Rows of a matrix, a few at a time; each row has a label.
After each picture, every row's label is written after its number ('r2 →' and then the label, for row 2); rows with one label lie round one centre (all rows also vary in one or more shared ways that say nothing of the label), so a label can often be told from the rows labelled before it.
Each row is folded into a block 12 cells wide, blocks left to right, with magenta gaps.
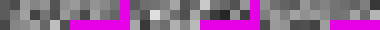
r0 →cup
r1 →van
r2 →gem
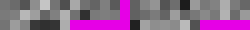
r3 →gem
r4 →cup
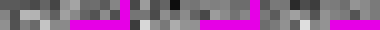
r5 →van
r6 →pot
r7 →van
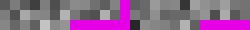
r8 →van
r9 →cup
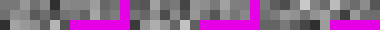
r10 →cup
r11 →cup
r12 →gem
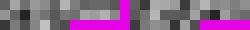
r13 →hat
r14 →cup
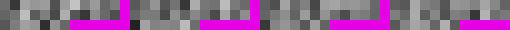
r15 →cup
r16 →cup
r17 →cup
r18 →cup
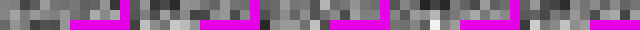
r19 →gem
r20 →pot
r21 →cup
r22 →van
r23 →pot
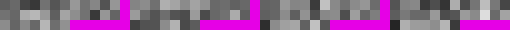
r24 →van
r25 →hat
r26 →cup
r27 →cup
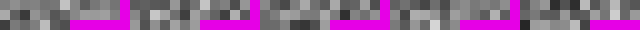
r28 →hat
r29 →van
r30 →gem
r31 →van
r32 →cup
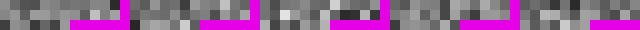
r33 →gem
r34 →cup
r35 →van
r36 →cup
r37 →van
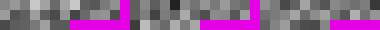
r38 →hat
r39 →pot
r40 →gem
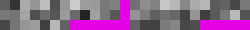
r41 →cup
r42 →hat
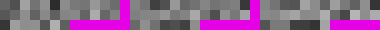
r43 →cup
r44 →gem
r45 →gem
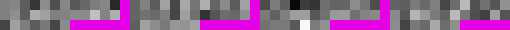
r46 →gem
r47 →pot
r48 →van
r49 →van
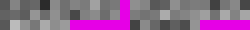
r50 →pot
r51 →gem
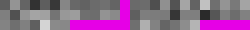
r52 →van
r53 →pot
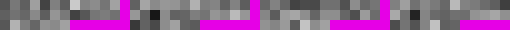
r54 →pot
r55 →hat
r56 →van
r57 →hat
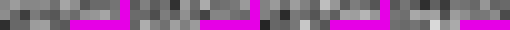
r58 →hat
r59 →pot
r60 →hat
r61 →van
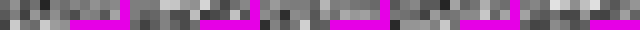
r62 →pot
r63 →hat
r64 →hat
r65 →cup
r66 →hat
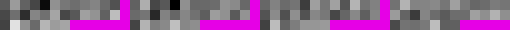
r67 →pot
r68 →pot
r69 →pot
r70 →hat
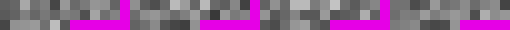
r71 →cup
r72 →gem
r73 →hat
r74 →gem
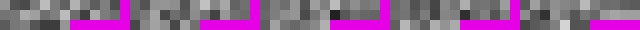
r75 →gem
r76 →cup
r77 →pot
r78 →pot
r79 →hat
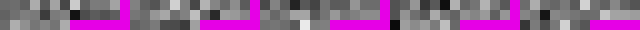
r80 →pot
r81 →gem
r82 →van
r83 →cup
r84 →hat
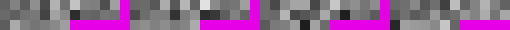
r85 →pot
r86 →pot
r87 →cup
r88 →cup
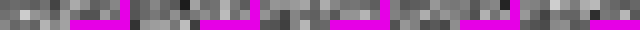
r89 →van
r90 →cup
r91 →hat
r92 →gem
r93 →hat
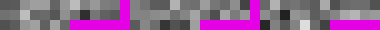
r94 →cup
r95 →gem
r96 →hat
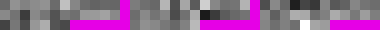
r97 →hat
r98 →pot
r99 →van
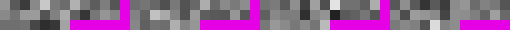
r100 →gem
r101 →van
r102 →pot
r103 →van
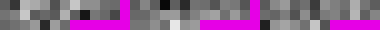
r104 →cup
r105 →van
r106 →cup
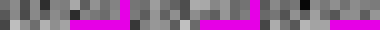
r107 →pot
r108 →cup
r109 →pot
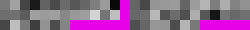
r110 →gem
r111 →cup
